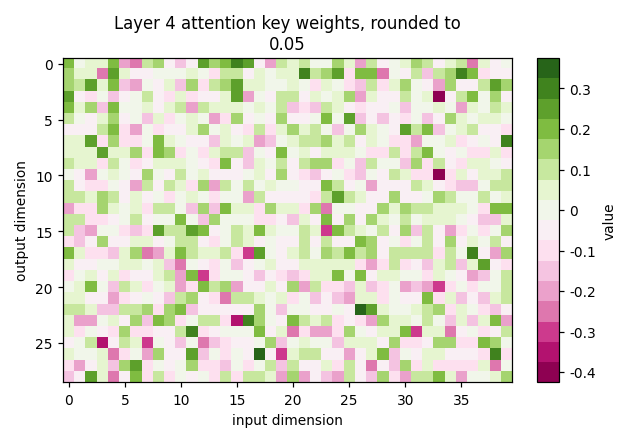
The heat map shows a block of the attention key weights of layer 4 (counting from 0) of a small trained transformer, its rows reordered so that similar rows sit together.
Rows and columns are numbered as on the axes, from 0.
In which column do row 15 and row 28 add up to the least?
23
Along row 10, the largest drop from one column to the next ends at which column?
33
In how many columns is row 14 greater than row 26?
21
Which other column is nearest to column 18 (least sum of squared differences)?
5
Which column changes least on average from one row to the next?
29
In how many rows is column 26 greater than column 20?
12
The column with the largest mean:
0
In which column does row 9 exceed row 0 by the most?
36
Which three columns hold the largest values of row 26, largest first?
17, 38, 11
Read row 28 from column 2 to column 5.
0.25 0.05 -0.25 -0.05
